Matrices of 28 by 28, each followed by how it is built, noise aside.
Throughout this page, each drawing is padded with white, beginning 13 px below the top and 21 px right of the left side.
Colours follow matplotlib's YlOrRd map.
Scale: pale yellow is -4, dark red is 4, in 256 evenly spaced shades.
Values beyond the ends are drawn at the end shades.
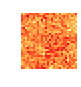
smooth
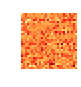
uneven rows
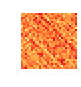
Toeplitz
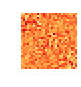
block diagonal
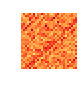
Hankel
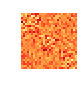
block diagonal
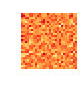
low rank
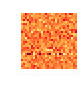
uneven rows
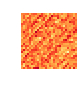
Hankel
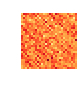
Toeplitz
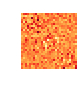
block diagonal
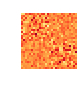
block diagonal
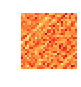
Hankel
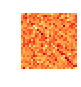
diagonal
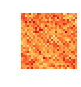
Toeplitz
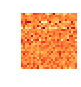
uneven rows
